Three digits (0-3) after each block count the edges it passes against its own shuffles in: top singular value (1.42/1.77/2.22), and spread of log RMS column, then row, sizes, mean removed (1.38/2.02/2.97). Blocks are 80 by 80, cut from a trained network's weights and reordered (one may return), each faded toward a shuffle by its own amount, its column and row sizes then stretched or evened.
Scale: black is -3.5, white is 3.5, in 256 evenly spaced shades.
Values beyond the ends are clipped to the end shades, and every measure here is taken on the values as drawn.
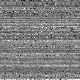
3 0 2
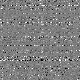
1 0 3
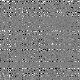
2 2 3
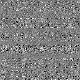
0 1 3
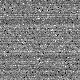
2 0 0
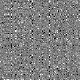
2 2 1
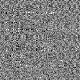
2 1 1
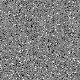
1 1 0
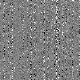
0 3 0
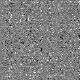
0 2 0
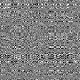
3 1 3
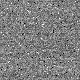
0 0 0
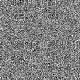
2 0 1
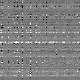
3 2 2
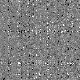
1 2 1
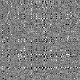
3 2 2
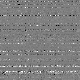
2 1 3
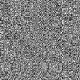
2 2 0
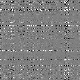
1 2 3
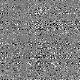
0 2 3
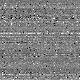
2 1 2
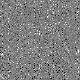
0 2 1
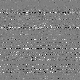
1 0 3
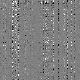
2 3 1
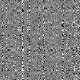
2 3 2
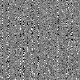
1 3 0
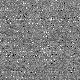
0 0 1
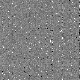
0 2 0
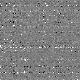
1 1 2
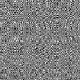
3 2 2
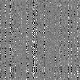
3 3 1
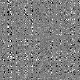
0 3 2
